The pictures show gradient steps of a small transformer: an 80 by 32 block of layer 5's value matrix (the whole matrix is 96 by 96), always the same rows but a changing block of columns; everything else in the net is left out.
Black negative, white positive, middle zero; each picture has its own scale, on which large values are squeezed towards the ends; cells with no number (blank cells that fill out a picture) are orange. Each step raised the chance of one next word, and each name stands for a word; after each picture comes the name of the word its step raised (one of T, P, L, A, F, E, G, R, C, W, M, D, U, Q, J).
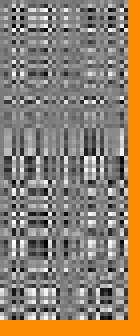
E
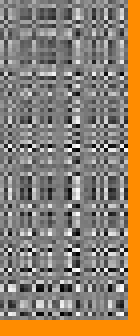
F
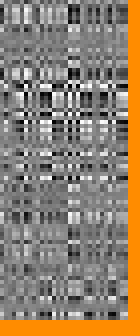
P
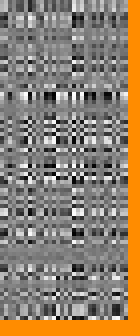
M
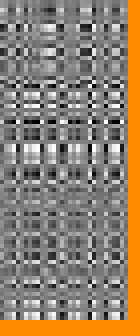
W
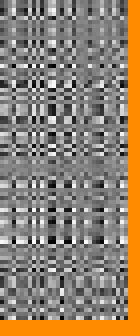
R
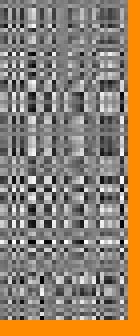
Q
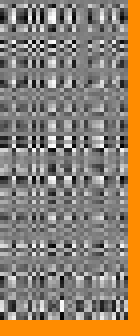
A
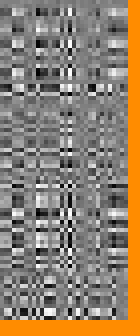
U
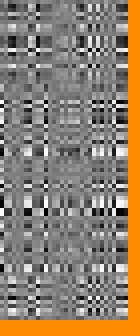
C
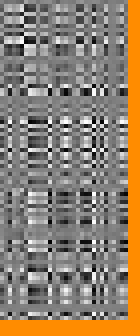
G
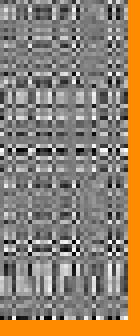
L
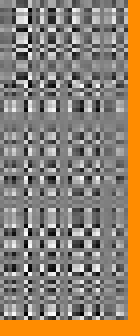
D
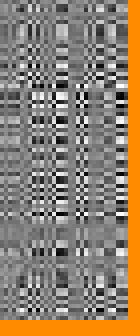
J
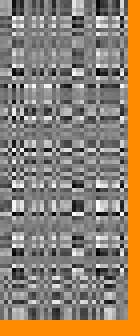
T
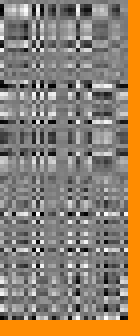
L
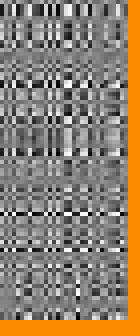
L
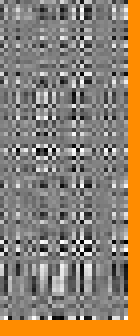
L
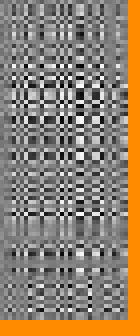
J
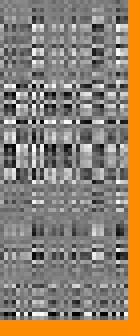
W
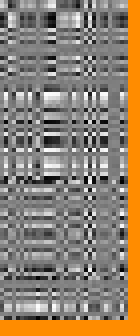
M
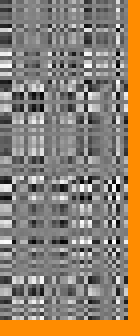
Q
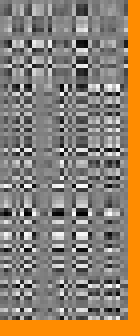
U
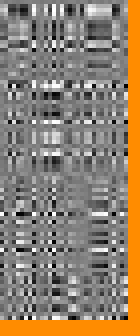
L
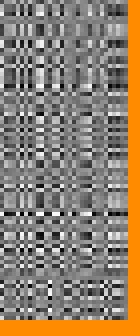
U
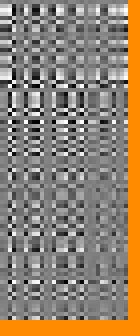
P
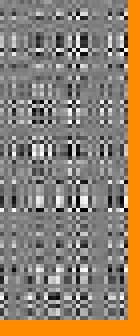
C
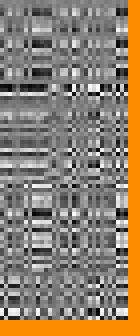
U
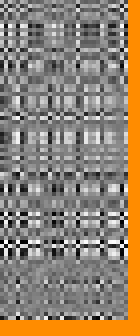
R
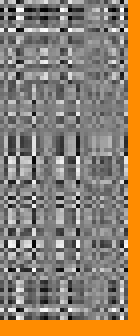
E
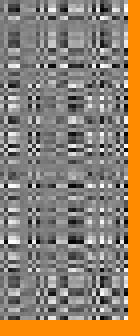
R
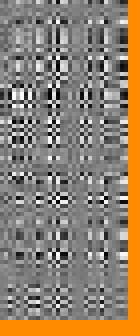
J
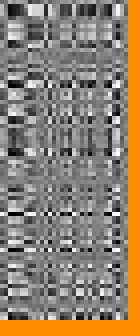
L
